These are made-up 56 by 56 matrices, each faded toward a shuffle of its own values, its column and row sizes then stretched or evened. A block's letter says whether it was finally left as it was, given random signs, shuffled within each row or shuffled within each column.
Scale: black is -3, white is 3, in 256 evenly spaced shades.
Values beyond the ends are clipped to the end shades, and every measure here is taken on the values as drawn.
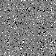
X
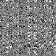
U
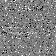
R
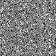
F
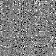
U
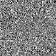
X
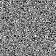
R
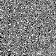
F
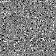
X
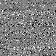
R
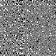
U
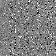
F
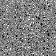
F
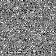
R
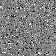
R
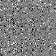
X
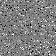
R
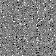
F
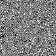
F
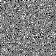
R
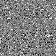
R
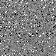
R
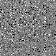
X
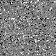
R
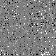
X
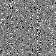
F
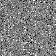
F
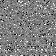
R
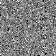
F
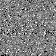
R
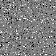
R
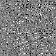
X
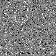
R
